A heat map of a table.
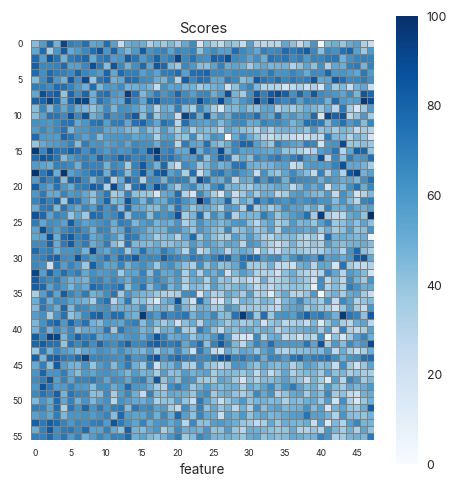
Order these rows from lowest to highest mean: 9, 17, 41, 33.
9, 33, 41, 17
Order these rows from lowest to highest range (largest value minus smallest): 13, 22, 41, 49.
49, 22, 13, 41
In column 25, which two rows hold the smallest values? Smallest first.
36, 43
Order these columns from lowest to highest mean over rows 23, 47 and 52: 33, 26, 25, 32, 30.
26, 33, 25, 32, 30
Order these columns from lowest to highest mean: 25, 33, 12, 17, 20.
33, 25, 17, 20, 12
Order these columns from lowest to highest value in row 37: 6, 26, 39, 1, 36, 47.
26, 39, 36, 47, 6, 1
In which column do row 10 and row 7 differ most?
20
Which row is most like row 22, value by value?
19
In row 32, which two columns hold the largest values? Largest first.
0, 2
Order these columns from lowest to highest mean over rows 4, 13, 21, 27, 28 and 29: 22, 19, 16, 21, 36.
21, 36, 16, 19, 22
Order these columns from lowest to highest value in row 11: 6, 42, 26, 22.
26, 6, 22, 42
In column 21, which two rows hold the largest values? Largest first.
10, 5
